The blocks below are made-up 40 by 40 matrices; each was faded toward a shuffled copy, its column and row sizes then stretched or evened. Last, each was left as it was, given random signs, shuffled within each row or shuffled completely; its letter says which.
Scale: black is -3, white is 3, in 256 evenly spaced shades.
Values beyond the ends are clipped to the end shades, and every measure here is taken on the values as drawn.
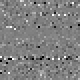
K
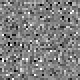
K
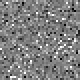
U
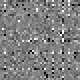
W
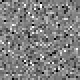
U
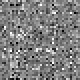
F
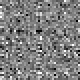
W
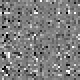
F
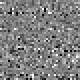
K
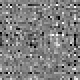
W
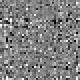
F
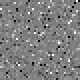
U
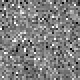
U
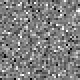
U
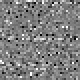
K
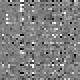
W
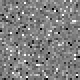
U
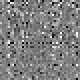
W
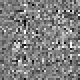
F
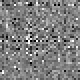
F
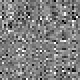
W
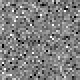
U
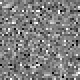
K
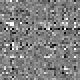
F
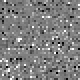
K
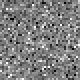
U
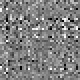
W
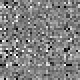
F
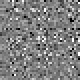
W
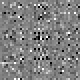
W
